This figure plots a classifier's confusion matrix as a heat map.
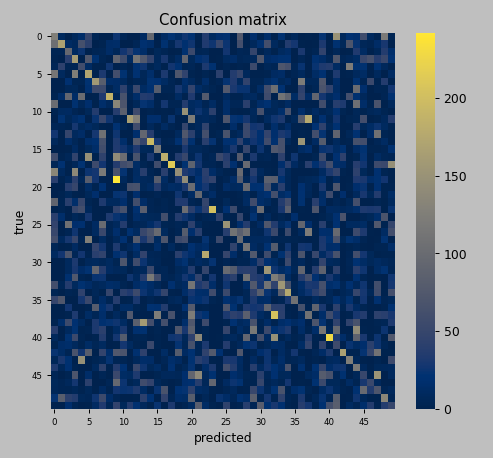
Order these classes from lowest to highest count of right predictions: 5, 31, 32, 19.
32, 19, 31, 5
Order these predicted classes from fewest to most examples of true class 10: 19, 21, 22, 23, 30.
22, 21, 23, 30, 19
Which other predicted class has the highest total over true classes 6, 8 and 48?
36
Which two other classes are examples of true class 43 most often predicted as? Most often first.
4, 49
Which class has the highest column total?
20
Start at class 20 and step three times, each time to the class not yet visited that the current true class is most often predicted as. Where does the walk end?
14
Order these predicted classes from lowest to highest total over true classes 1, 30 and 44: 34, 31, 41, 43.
41, 43, 31, 34
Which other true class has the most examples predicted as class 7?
18
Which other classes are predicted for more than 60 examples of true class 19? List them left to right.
5, 9, 15, 27, 31, 32
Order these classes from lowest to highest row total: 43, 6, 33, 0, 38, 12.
12, 43, 6, 0, 38, 33
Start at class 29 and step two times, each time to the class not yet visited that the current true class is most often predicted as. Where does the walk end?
0
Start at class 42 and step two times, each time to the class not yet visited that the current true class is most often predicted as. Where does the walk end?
45
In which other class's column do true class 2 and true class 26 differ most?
37
